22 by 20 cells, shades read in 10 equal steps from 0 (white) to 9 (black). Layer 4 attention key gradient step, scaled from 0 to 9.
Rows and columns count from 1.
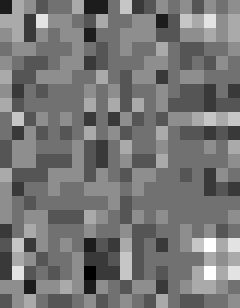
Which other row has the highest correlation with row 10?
7
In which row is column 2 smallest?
20
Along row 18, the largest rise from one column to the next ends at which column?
3
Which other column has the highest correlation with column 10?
8
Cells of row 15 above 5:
2
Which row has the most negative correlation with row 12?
6
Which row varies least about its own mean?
15
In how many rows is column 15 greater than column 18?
10
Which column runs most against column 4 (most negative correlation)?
14
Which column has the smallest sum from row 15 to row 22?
18
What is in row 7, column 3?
5
